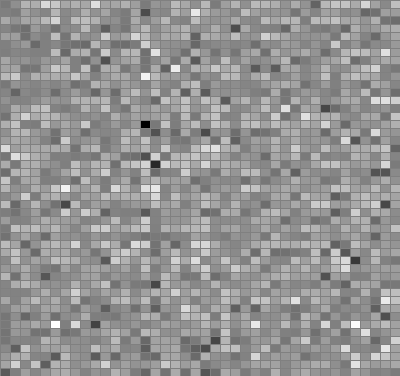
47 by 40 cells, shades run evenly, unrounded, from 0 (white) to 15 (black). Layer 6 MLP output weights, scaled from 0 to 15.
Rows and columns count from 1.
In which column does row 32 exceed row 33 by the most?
35
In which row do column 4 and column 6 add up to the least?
41
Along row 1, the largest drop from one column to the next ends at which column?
33
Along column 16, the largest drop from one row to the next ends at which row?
37
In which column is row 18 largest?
36
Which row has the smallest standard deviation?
30
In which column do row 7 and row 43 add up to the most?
22
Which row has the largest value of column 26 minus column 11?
9
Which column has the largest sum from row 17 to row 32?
16
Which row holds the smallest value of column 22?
19
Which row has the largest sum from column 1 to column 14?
6
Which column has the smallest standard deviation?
25
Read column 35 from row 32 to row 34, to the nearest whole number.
10 2 2
